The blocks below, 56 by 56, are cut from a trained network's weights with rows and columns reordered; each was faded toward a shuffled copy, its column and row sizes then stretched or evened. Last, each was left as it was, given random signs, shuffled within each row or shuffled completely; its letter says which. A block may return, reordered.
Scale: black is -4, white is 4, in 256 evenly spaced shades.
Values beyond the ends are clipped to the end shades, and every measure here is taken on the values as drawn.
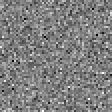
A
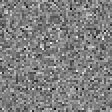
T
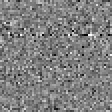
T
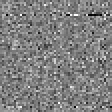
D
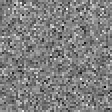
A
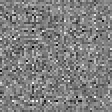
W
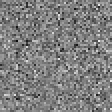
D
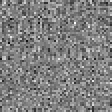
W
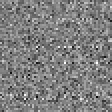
D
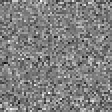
T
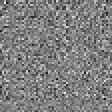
W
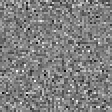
T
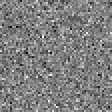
A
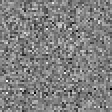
D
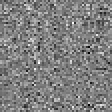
W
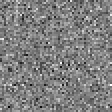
T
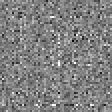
D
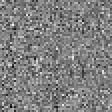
D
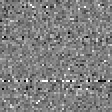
T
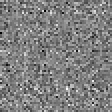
D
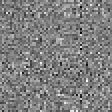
W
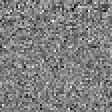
T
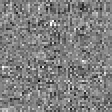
W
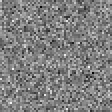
A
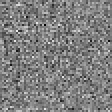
D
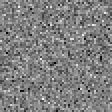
A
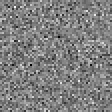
T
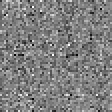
D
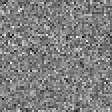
T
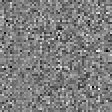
D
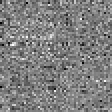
W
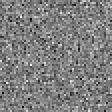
A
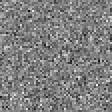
T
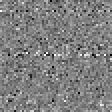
T
